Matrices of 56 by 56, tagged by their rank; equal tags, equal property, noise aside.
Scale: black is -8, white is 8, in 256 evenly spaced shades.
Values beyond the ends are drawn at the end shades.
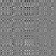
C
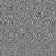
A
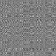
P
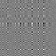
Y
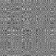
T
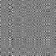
C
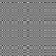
Y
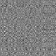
A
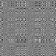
C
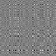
C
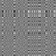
Y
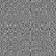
P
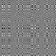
Y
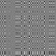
Y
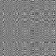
C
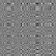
Y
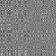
T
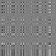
Y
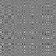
C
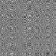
P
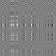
Y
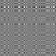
Y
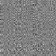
A
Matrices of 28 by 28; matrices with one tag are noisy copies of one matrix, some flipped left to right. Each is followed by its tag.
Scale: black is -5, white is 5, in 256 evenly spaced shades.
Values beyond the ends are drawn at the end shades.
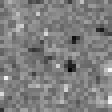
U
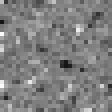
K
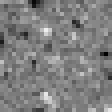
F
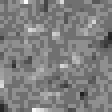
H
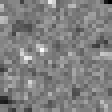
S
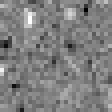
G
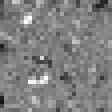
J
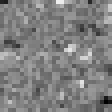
S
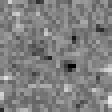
U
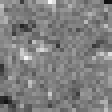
S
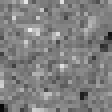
H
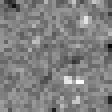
J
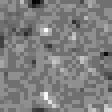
F
